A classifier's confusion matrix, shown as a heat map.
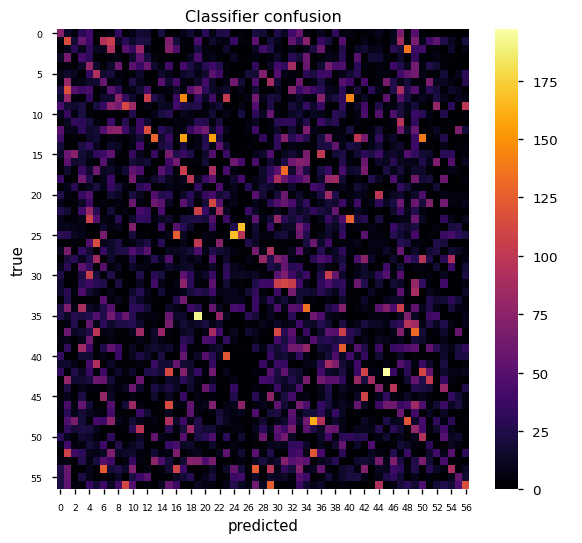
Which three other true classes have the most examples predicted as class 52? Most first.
9, 16, 1
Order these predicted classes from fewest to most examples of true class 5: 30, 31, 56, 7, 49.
31, 7, 56, 30, 49
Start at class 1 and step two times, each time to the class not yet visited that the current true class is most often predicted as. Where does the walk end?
47
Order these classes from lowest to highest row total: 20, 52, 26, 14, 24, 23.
14, 26, 24, 20, 52, 23
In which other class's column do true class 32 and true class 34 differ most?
45
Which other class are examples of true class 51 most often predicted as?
39
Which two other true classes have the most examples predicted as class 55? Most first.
12, 37
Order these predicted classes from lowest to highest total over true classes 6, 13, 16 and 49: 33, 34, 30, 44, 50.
44, 30, 34, 33, 50
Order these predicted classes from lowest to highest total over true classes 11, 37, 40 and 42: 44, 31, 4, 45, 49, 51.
44, 51, 4, 31, 49, 45
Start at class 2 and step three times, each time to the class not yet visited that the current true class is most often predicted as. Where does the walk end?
19
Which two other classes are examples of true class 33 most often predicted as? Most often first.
17, 6
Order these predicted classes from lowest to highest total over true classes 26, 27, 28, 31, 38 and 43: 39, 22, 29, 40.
40, 22, 39, 29
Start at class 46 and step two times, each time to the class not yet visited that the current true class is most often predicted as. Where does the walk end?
36
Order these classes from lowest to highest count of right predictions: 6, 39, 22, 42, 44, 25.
6, 44, 22, 25, 42, 39
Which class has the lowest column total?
26
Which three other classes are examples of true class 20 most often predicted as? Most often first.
44, 37, 31
